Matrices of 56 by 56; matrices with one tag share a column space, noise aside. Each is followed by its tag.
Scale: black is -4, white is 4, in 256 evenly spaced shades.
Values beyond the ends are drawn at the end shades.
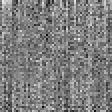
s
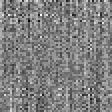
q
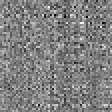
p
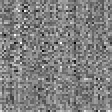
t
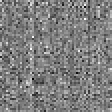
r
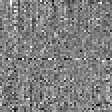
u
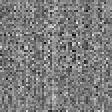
t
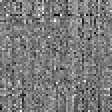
q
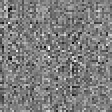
t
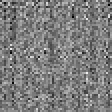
r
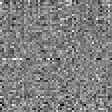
u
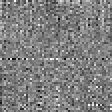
u
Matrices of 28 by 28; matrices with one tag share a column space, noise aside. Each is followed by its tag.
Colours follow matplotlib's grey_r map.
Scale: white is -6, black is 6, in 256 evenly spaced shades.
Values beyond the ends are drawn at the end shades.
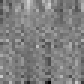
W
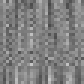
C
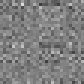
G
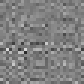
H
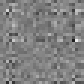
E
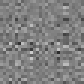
H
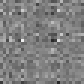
E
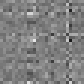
E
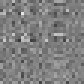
E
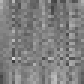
C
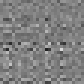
H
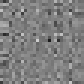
E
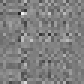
E
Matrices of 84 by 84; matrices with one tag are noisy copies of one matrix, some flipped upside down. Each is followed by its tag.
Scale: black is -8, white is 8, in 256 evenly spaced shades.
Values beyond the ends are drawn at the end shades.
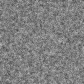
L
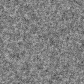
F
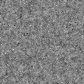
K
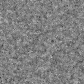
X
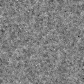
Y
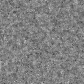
X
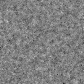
X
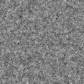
K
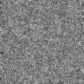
Y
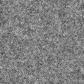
Y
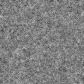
Y
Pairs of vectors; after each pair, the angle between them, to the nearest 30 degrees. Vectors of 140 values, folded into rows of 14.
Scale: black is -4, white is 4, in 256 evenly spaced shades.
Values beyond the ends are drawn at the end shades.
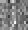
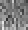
60 degrees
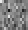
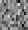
60 degrees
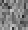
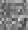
90 degrees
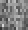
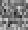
120 degrees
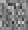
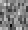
90 degrees
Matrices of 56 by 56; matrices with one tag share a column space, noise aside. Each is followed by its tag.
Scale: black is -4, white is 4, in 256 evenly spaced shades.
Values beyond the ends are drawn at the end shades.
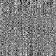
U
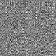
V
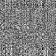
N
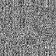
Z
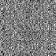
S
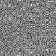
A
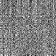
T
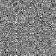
A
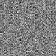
V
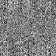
Z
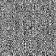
S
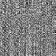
U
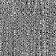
U
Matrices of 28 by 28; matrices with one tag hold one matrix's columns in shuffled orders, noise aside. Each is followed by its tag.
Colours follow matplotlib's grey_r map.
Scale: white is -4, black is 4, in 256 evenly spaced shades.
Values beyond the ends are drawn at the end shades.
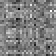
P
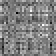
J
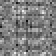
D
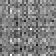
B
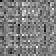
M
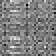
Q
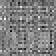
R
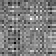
R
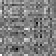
B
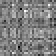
P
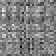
J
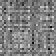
R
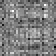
P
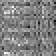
D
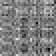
B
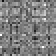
M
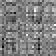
J
